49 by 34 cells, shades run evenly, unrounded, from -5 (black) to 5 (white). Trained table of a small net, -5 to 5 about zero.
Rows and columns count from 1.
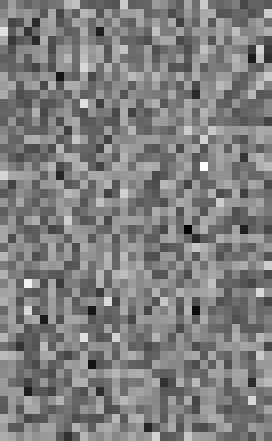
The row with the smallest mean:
26
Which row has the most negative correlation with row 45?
43
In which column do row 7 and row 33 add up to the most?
33
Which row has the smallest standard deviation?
37
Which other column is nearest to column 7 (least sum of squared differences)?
18
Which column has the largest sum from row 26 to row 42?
16
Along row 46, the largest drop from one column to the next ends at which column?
14
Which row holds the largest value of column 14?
34
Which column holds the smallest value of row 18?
31
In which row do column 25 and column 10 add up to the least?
35
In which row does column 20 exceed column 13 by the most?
4
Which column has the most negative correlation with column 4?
30
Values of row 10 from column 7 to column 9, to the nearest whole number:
2 -2 2
